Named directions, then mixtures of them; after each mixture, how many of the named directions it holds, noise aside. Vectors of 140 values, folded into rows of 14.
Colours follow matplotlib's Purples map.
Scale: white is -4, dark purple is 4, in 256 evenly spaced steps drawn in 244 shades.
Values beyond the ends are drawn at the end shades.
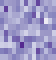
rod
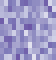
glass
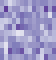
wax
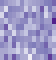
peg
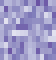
four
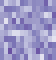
three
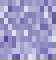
two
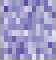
three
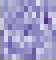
three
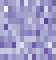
two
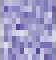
three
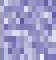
three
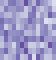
four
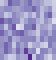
three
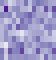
two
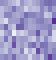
two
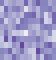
four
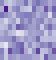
two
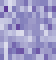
one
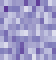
three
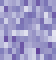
four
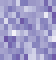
three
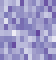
four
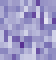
two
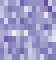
three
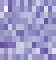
four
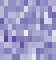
three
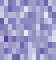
three
